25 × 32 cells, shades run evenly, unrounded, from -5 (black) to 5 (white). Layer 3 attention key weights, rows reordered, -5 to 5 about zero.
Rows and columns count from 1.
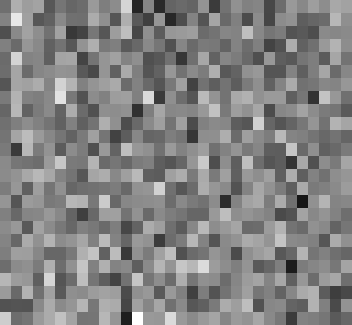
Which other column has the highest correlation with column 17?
5
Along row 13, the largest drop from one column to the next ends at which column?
20
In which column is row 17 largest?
21
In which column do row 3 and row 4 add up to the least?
7
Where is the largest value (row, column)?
25, 13
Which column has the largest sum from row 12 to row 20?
19
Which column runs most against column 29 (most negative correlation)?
6
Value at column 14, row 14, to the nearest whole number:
-1
